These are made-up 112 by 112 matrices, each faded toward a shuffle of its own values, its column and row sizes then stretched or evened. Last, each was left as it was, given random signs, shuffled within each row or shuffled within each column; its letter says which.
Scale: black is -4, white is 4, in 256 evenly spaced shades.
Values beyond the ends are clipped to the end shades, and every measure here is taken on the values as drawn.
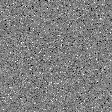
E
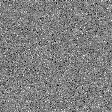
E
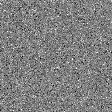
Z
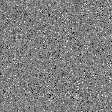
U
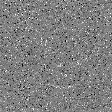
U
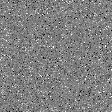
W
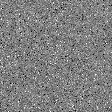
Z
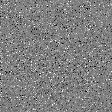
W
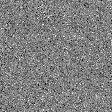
Z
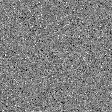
E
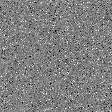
Z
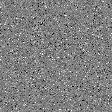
W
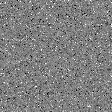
E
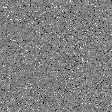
U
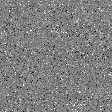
W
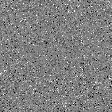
U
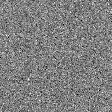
Z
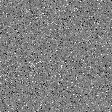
E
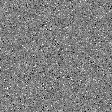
Z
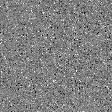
W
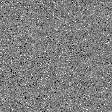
U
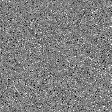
U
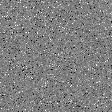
E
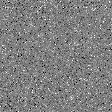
E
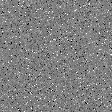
Z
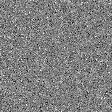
E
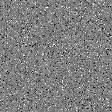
W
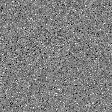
E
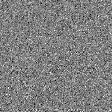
U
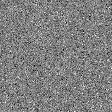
Z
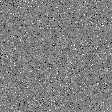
E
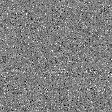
U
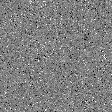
Z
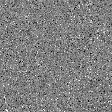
U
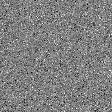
W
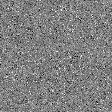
W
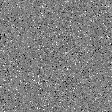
Z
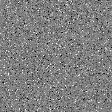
W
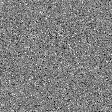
E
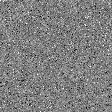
E
